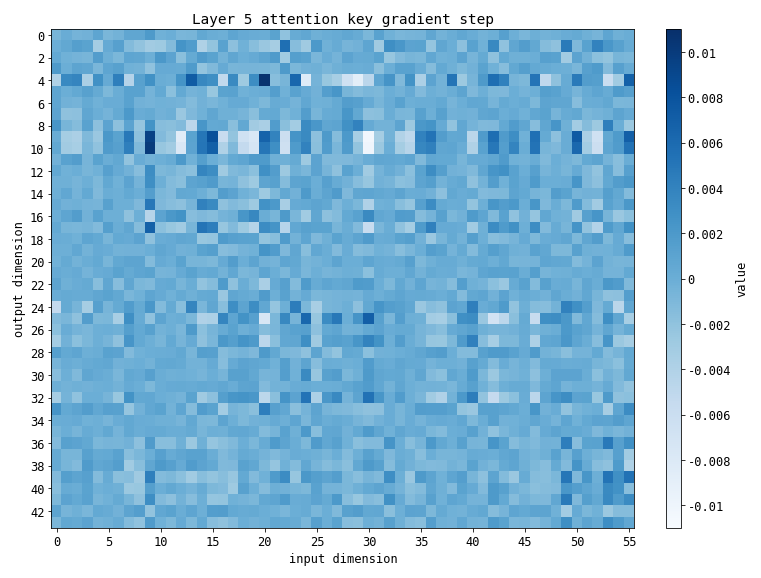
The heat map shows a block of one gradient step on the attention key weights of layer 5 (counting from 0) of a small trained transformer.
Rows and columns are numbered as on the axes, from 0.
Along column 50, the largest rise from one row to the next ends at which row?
9
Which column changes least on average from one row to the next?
45
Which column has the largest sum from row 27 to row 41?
49
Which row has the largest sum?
4
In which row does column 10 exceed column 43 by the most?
25
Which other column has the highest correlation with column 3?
54
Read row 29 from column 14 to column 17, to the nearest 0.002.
0 0 -0.002 0
